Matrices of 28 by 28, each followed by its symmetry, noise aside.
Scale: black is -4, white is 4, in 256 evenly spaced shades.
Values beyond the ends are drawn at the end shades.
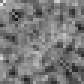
symmetric.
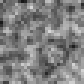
symmetric.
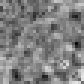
symmetric.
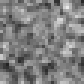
antisymmetric.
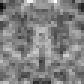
mirrored left to right.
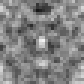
mirrored left to right.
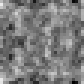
mirrored top to bottom.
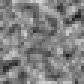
same after a half turn.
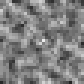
same after a half turn.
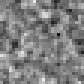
antisymmetric.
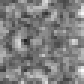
mirrored top to bottom.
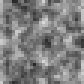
mirrored top to bottom.
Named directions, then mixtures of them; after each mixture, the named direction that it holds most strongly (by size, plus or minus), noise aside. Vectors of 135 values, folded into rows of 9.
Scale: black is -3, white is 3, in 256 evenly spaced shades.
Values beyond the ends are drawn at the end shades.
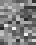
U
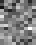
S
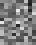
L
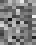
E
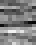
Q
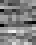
Q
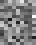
E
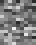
U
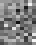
L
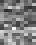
U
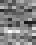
Q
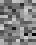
U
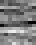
Q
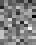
E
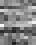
Q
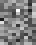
L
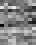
Q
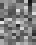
L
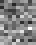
S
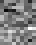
S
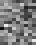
U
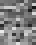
U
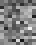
E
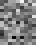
E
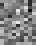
L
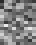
S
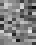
U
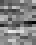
Q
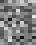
E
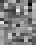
L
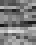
Q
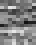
Q
